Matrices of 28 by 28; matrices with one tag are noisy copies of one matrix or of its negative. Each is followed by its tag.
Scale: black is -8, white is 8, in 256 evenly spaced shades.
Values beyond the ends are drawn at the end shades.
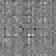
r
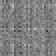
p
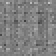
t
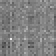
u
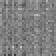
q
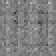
t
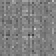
r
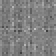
p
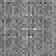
r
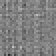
q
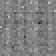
t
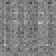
t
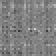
p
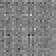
r
